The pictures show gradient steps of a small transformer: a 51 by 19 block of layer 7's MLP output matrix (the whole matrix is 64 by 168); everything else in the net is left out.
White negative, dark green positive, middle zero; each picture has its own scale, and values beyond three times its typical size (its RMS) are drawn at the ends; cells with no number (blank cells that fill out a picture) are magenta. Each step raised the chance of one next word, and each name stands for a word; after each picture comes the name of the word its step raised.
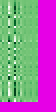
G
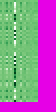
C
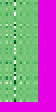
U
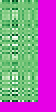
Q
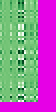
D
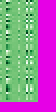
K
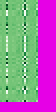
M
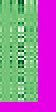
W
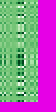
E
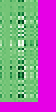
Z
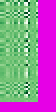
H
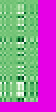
G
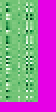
C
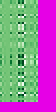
E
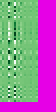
D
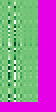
Z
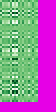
H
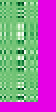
D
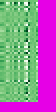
W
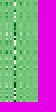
D
